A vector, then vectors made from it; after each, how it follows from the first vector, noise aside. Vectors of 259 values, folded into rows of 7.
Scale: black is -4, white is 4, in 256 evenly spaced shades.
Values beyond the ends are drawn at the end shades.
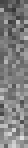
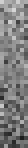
negated.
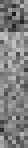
wrapped around, negated.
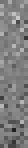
negated, partly zeroed.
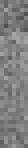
wrapped around, negated, shrunk.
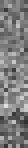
wrapped around.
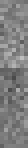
wrapped around, shrunk.
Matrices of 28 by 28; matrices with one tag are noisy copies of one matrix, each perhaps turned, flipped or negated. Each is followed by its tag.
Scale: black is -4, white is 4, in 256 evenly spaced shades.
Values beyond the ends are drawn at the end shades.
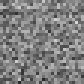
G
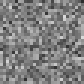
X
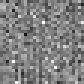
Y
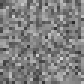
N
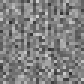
Y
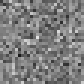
X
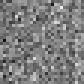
G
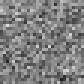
G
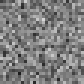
X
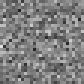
X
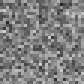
G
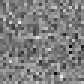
X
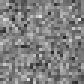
G
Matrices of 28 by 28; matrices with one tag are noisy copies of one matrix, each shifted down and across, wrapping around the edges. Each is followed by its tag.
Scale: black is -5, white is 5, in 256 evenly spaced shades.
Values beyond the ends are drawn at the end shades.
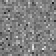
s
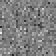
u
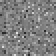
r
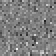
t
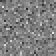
r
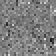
t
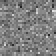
u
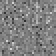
s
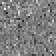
s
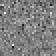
t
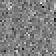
s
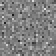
r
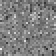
u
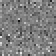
t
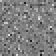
r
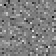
r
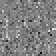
s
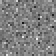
r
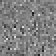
t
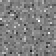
r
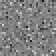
r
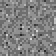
r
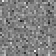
s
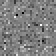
u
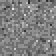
u
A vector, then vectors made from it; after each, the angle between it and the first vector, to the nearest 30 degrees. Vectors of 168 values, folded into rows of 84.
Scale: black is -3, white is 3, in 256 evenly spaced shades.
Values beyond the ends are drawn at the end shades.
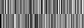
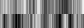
90 degrees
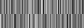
150 degrees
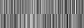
120 degrees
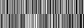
120 degrees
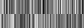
150 degrees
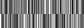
120 degrees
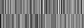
30 degrees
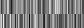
120 degrees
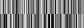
90 degrees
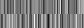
90 degrees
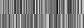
60 degrees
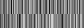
90 degrees
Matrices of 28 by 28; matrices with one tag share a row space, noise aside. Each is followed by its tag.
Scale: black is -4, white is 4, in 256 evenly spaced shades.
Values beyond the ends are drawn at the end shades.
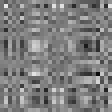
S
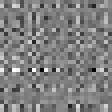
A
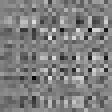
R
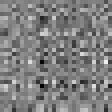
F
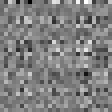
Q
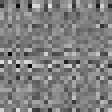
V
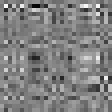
S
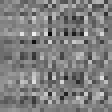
R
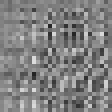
R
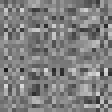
S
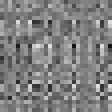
V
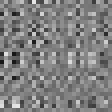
A
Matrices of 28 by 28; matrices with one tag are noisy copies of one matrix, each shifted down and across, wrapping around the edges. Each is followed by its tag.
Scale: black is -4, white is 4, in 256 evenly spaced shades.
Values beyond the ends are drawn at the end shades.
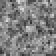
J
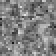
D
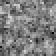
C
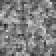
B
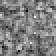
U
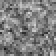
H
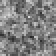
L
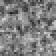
C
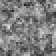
C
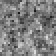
B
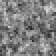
C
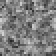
D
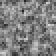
J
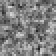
J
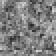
D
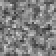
U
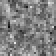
B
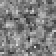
J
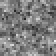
H
